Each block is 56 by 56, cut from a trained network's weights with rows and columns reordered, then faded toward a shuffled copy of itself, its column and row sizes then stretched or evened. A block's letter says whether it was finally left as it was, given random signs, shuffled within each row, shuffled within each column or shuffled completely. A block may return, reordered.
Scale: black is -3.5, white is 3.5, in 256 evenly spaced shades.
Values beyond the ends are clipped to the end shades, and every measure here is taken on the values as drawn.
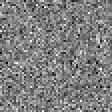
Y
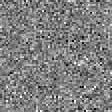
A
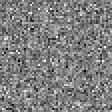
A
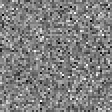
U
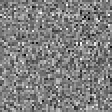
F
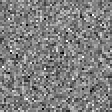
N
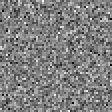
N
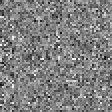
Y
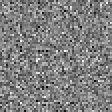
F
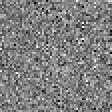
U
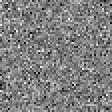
N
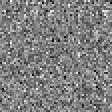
F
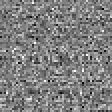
F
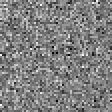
Y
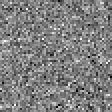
A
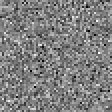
N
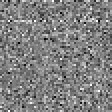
Y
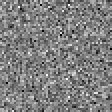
N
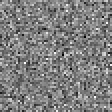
Y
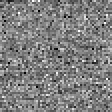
A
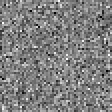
U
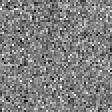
N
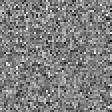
F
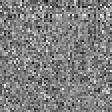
F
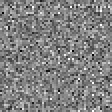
Y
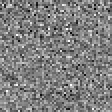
A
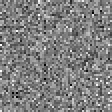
U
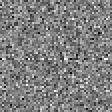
A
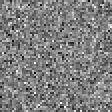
N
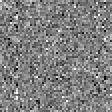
U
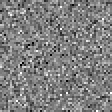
N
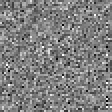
U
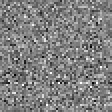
Y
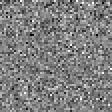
A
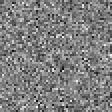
Y
